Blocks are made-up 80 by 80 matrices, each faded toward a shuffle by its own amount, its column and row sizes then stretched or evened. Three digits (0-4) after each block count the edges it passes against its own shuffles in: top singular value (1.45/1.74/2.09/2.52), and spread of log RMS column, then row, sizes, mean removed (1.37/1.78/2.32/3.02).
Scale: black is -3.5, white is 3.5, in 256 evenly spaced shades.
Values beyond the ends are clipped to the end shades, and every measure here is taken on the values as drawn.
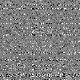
2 1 4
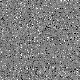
0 1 2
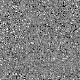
1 1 2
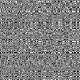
4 0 4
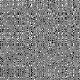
4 3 1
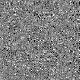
1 1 1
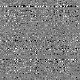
2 2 4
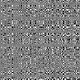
4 4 4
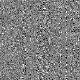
1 4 0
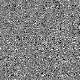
0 2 3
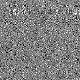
2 1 1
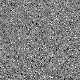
0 1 1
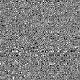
3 1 2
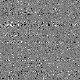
0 2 3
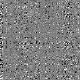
1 4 3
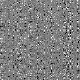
3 4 0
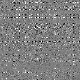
2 2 4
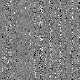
0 4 0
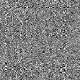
2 2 2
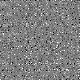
2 2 2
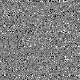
1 1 3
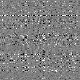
3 2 4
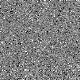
0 0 2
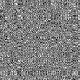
4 0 2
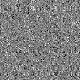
3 1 1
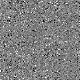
0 2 2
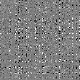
1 4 3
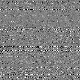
3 0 4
